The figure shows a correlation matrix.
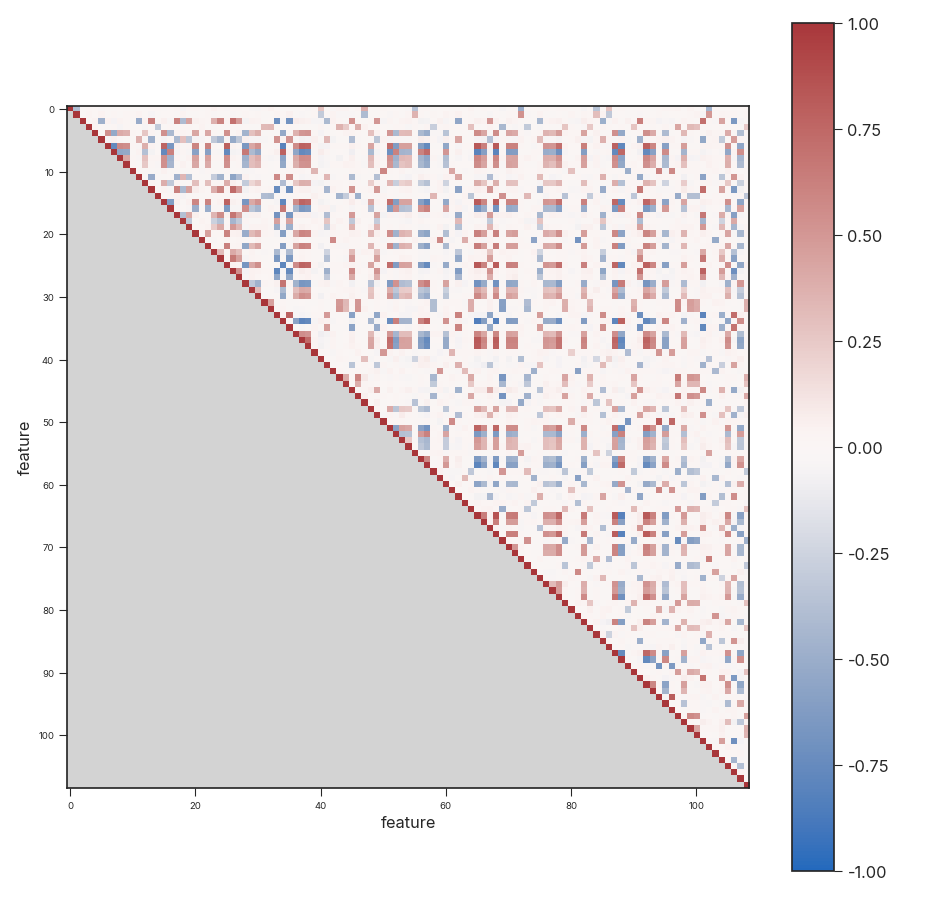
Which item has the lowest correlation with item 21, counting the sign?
81
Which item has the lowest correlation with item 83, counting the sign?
69
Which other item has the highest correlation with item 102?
72
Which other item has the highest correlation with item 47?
0
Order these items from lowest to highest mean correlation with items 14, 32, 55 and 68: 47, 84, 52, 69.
52, 47, 69, 84
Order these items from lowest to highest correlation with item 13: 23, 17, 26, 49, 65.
65, 23, 49, 17, 26
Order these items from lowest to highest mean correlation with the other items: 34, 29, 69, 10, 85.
34, 69, 85, 10, 29
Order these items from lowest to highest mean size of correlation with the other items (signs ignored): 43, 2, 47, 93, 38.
47, 43, 2, 93, 38
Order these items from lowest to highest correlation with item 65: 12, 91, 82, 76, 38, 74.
74, 91, 12, 76, 82, 38
